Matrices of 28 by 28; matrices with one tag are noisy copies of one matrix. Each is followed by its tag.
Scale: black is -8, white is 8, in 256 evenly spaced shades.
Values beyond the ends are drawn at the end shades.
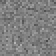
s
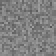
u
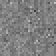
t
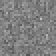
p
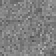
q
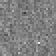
t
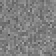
q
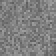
q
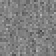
t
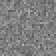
p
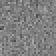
u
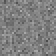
s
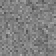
s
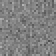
p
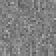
t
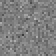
s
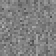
t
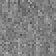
t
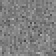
q
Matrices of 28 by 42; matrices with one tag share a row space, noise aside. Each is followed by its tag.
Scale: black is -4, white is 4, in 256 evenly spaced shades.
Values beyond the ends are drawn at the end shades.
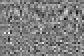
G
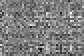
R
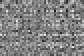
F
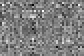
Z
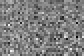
G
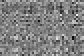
F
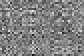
Z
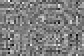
G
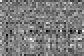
R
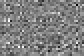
G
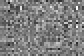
G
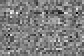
G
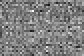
R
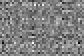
Z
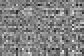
F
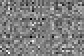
Z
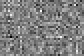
G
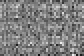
F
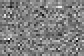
G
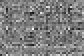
R
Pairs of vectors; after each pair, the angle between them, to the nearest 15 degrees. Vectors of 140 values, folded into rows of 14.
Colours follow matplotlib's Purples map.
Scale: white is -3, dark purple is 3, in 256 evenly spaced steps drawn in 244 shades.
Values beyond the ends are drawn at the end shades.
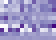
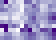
135 degrees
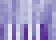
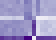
90 degrees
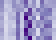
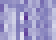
45 degrees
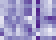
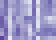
150 degrees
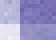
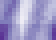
120 degrees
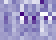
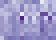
150 degrees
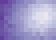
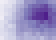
165 degrees
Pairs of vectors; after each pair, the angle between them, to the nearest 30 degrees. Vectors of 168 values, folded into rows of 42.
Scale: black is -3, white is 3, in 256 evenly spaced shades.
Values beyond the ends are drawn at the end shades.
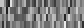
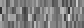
60 degrees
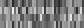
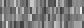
90 degrees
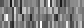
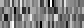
150 degrees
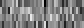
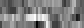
90 degrees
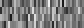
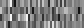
150 degrees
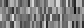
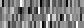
120 degrees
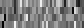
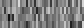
90 degrees
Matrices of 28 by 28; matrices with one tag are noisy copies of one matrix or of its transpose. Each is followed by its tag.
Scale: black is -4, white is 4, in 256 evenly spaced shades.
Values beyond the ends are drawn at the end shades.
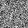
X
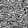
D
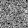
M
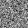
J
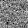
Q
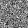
Q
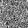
Q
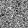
J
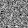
X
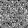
M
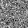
Q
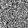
Q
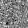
Q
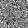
Q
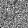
J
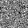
Q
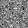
M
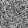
Q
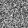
X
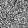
J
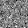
X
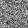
Q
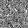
M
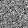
D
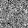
M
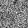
J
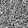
D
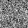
M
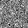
D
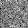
M
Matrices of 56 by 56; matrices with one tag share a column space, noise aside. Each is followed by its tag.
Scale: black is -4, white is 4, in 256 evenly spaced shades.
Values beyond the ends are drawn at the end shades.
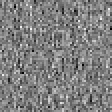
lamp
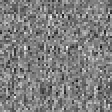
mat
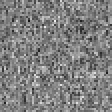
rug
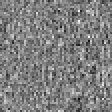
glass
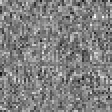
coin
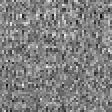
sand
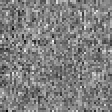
glass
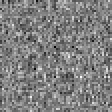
rug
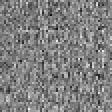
lamp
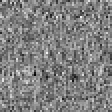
coin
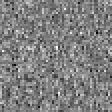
mat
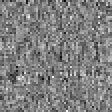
coin
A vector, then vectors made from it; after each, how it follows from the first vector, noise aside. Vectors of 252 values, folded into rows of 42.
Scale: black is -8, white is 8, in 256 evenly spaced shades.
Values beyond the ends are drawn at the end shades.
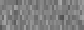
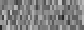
scaled up.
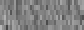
sign-scrambled.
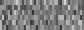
negated, scaled up.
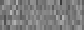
sign-scrambled.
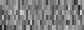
reversed, negated, scaled up.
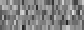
reversed, negated, scaled up.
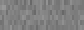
wrapped around, negated, shrunk.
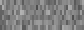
reversed, negated.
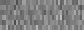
sign-scrambled.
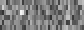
reversed, negated, scaled up.
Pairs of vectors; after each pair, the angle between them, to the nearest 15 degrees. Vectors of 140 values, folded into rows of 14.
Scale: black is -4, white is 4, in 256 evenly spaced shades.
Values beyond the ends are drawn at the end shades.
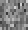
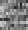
135 degrees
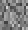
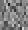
30 degrees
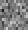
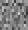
120 degrees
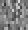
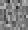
120 degrees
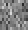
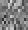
75 degrees
